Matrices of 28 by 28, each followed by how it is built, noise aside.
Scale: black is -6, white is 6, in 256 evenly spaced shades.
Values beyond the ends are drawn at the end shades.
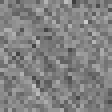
Toeplitz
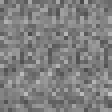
repeating columns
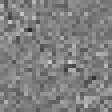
block diagonal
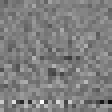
uneven rows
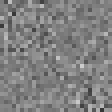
block diagonal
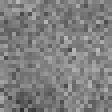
smooth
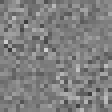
block diagonal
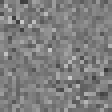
block diagonal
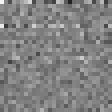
uneven rows
